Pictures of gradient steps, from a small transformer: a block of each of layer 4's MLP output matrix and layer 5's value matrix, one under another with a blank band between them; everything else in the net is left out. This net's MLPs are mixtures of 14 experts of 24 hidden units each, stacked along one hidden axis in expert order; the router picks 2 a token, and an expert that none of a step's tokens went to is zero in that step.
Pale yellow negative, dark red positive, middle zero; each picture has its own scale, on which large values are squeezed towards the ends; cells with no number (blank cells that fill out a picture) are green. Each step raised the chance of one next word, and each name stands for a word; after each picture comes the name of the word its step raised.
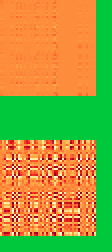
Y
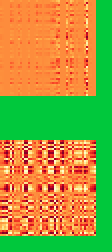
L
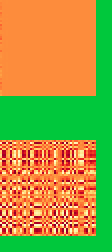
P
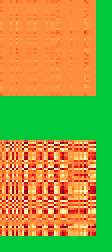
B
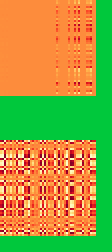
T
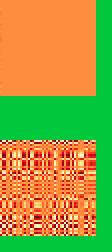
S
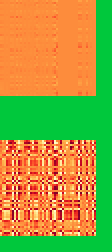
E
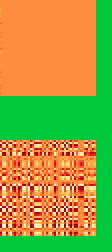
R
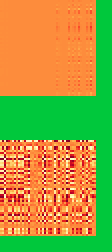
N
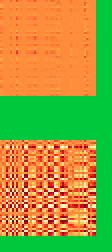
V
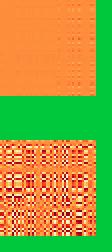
V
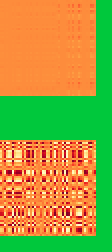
P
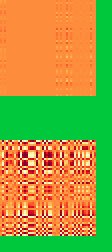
T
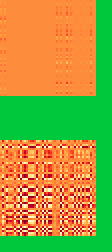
V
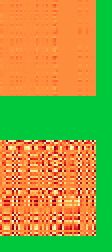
N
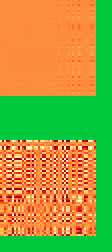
N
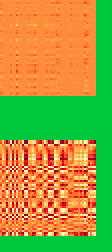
Y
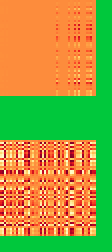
P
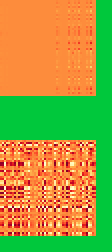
R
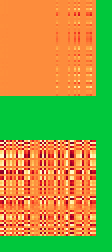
S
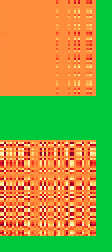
R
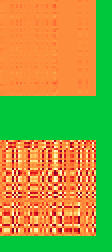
P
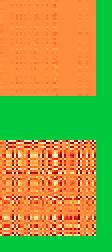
S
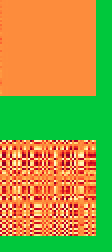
T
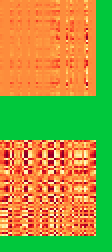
T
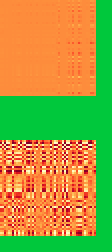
L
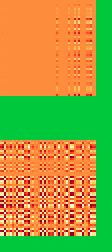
V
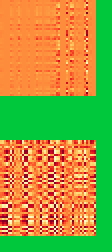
V
